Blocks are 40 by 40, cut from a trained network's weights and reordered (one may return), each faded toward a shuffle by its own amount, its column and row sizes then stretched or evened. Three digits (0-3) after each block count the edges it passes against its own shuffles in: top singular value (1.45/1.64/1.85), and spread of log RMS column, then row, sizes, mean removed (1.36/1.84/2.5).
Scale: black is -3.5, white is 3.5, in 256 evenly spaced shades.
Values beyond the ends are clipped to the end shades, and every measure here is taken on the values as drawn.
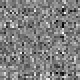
3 1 2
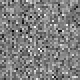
0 1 0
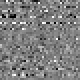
2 0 3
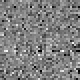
1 0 2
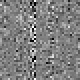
2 3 0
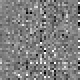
1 3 0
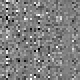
0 3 0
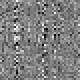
3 3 0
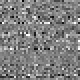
2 1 3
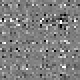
1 2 3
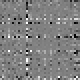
1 3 3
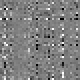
3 3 2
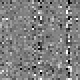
0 3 2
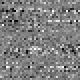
0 0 3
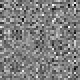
3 2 1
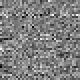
3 0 2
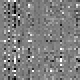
1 3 1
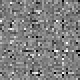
1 2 2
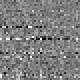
2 1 2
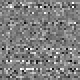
0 0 3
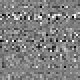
1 0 3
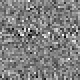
1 0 2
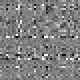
3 2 3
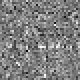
1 1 0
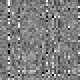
3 3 0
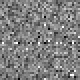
1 1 1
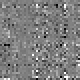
1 3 2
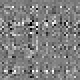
3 3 3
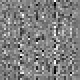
3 3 0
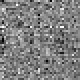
2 2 1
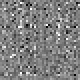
1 2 2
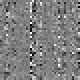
1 3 0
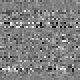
1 0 3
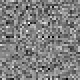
2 0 1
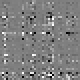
2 3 3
